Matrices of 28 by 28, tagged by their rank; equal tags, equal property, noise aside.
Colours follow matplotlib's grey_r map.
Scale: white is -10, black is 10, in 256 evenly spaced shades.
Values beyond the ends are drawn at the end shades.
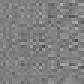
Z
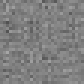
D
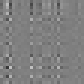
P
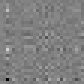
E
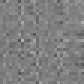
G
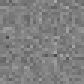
D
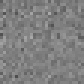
D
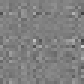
Z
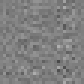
G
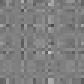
E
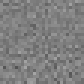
D
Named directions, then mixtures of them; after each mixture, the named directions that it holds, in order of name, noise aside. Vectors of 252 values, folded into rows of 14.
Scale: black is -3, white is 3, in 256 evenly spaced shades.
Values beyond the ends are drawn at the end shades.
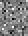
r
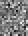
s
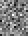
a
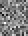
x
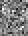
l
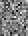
r, s.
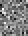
l, x.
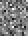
a, r.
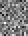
x.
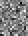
a, r, s.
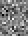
r, s, x.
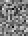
l, r, s.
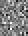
a, x.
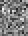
l.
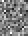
a, l, r.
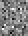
r.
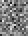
a.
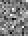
l, r.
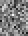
a, l.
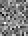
x.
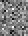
r.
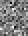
a, r, s.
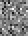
a, r, x.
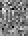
l, r.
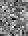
a, l, r.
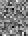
r, s, x.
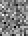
a, x.
